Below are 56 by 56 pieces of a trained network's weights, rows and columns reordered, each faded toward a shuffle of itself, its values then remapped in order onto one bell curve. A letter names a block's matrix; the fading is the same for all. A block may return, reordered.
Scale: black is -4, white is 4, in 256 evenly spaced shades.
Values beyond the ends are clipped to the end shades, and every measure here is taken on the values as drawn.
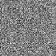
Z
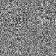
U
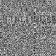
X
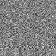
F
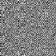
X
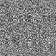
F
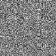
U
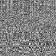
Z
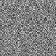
X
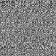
Z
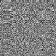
X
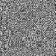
X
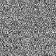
U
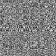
Z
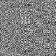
X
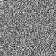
F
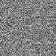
X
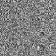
U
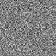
F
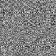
Z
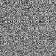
F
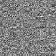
F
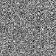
U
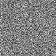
F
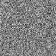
F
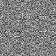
Z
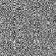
X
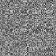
X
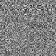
Z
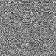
F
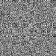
F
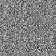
Z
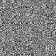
U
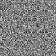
F
